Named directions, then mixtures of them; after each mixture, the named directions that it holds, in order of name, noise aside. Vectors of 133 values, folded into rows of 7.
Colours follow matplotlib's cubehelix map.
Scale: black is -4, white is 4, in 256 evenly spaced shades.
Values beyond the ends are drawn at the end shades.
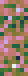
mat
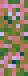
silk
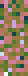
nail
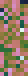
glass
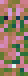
mat, silk.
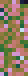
glass.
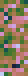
glass, mat.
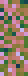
glass, nail, silk.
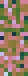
nail, silk.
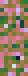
glass, mat.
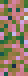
mat, nail.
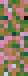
mat, nail, silk.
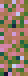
mat, nail.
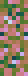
silk.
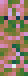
mat, silk.
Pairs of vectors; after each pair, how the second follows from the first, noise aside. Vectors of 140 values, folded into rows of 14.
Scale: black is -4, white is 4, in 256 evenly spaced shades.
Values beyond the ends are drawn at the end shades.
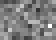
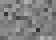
reversed, negated, shrunk.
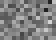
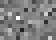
wrapped around, negated, partly zeroed.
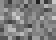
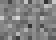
partly zeroed.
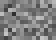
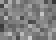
wrapped around, negated, partly zeroed.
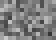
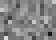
partly zeroed.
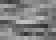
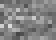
wrapped around, negated, partly zeroed.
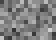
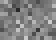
wrapped around, negated, partly zeroed.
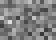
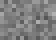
reversed, negated, shrunk.
